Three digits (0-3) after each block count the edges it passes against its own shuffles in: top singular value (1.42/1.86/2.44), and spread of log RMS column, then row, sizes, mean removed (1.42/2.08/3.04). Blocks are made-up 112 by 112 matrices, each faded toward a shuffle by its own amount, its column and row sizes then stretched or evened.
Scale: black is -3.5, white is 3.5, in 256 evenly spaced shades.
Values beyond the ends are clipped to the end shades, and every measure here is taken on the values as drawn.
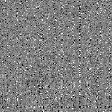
2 2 1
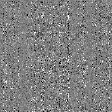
0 3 1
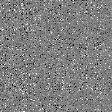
0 2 2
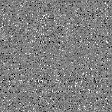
1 1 2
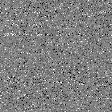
0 0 2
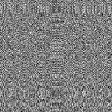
3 2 0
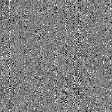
2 3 0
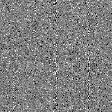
2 2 0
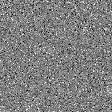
1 0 0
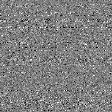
0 1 3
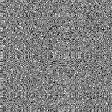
3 0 1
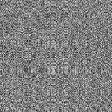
3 1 1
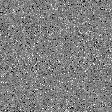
1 0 1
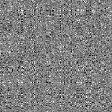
3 2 2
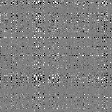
2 3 3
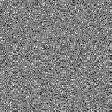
3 0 0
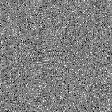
2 0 0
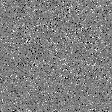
0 0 1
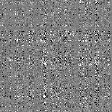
0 3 3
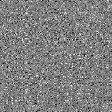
2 0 2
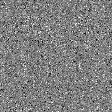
1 0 1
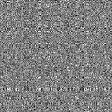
3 1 2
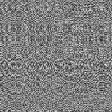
3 0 2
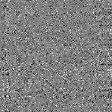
2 2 2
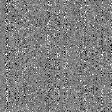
1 3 1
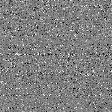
1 0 2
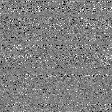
1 0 3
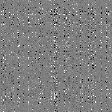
2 3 2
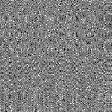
3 1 0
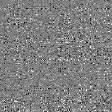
1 2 3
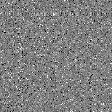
2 1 0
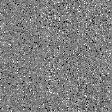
1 2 0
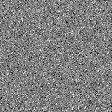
2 0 0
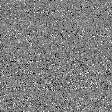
1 0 2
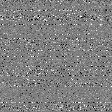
0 0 3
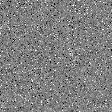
0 1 0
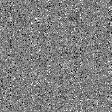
1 2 0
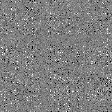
1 2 2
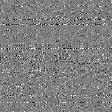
2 0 3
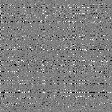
3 1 3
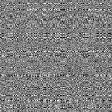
3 1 3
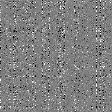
2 3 1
